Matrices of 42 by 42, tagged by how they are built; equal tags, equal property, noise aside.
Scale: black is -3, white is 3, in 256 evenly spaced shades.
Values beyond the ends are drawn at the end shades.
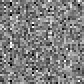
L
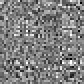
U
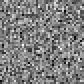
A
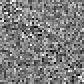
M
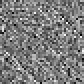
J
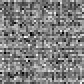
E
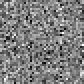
L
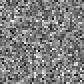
A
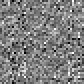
L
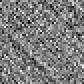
J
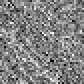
J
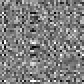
U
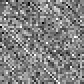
J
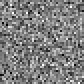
A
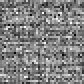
E
